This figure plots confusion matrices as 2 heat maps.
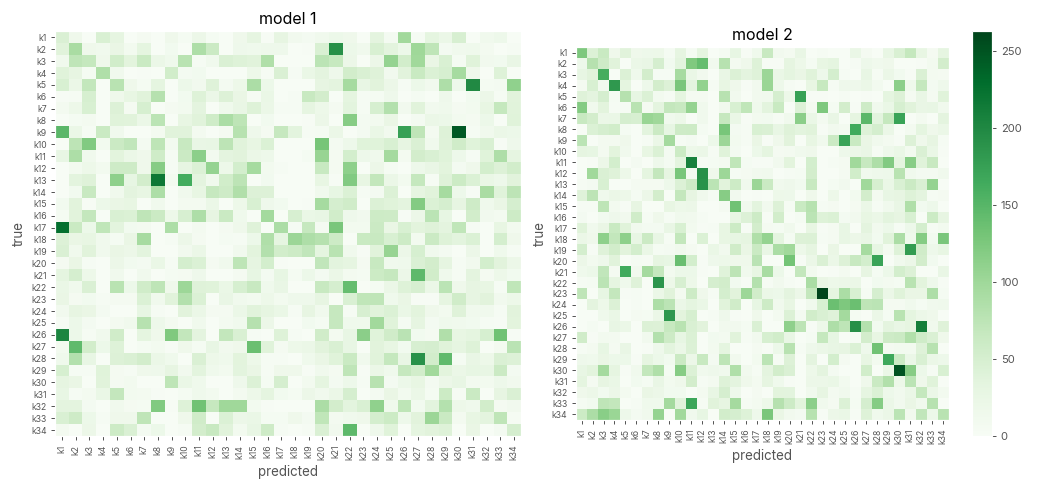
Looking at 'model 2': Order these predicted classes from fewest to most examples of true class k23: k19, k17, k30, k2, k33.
k2, k19, k30, k17, k33
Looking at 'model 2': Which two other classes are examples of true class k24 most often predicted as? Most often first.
k26, k25
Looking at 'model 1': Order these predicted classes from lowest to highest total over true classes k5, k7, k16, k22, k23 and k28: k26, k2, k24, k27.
k26, k2, k24, k27
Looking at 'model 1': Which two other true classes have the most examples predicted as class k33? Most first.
k26, k11
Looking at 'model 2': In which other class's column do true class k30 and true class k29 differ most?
k31
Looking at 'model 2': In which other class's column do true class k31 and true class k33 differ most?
k11
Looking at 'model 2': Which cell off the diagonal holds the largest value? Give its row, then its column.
k26, k32
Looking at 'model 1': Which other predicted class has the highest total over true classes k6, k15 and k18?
k20
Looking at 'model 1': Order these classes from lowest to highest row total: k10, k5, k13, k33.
k33, k5, k10, k13
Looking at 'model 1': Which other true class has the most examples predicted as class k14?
k32
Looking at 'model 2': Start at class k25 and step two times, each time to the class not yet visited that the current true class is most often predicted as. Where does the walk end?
k14
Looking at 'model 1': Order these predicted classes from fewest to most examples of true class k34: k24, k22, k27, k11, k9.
k9, k24, k27, k11, k22
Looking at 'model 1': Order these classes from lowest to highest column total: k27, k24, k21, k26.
k26, k21, k24, k27
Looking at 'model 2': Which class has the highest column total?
k10
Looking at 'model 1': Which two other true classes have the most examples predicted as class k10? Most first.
k13, k22
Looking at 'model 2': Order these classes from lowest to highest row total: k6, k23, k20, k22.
k22, k20, k6, k23
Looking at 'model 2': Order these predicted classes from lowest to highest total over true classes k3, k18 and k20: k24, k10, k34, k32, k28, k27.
k24, k27, k34, k28, k32, k10
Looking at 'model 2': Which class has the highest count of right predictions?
k23
